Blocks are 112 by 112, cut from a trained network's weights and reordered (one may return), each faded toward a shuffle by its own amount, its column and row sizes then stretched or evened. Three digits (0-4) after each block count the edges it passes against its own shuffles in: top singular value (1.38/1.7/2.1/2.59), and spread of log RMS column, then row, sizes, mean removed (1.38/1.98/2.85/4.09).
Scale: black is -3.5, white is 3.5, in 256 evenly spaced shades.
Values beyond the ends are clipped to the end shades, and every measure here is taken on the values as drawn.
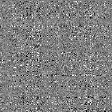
0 3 3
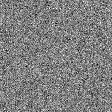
1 0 0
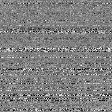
1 0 4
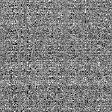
2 3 0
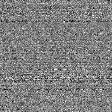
1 1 3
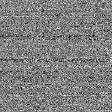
1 1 3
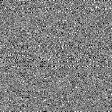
2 0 3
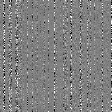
2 4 0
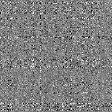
1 3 3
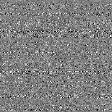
0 1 3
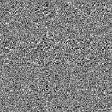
3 1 2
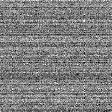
4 2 2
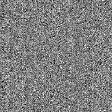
1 2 0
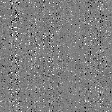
1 3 1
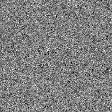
0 1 1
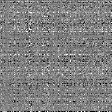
3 3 3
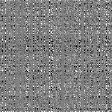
2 4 2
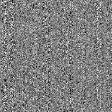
1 3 0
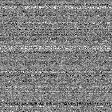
3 1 3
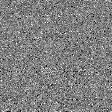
0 0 2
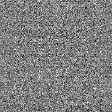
0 3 0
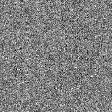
1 1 0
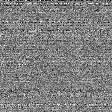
2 0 3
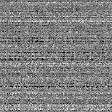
4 2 3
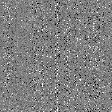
0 3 1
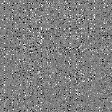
2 3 2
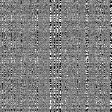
4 4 0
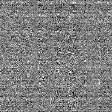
2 3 1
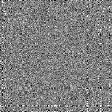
3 2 2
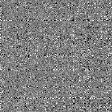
0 2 3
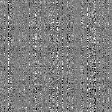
1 4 1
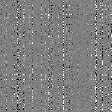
2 4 2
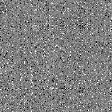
3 2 1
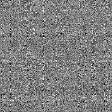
0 3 1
